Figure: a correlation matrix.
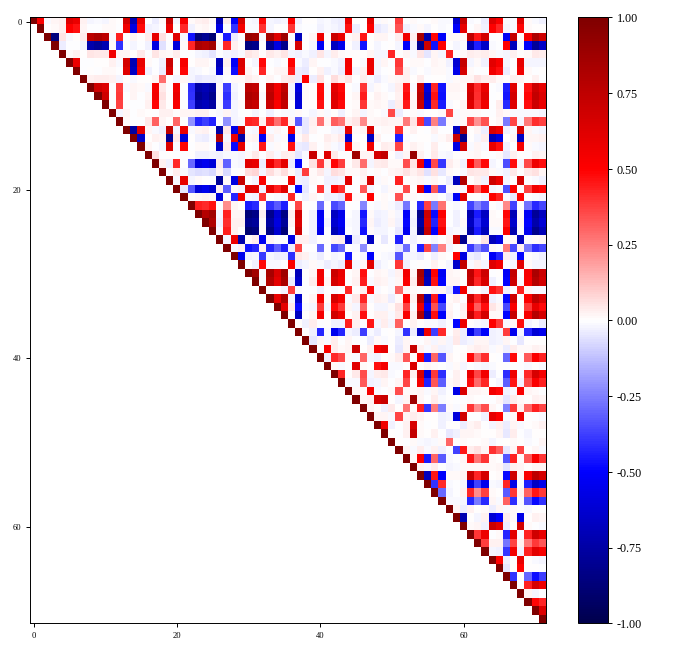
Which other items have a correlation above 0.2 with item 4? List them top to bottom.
11, 50, 58
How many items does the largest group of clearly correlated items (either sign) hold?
36
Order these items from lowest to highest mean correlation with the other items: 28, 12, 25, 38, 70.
25, 28, 38, 12, 70
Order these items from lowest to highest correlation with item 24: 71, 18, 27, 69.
71, 69, 18, 27
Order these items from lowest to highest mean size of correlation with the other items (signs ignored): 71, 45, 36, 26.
45, 36, 26, 71
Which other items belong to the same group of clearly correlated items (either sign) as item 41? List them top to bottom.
16, 39, 45, 48, 49, 53
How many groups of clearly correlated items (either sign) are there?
5
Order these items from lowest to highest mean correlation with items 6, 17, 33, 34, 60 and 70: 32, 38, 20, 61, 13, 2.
38, 32, 13, 20, 61, 2
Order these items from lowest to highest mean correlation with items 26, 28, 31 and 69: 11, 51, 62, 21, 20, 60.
60, 21, 51, 11, 62, 20
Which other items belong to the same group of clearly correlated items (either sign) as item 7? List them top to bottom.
18, 38
